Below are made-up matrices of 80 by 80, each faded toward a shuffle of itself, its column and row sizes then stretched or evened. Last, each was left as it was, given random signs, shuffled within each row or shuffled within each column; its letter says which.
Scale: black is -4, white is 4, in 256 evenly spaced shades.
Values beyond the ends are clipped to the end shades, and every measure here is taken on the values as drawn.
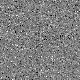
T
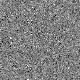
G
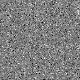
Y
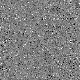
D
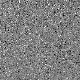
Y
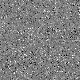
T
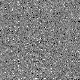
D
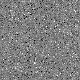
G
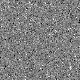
Y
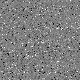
T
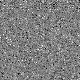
T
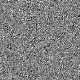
Y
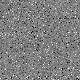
T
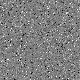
G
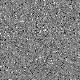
Y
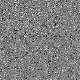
D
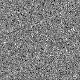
G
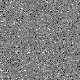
D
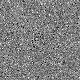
T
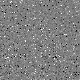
Y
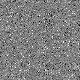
D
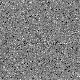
T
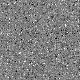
Y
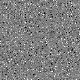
D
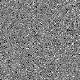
D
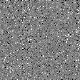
D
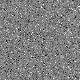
G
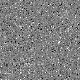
D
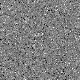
G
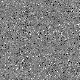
Y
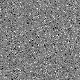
G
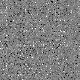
D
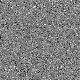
T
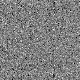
G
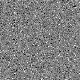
D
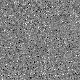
T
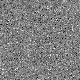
T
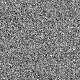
T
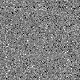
D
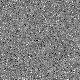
T
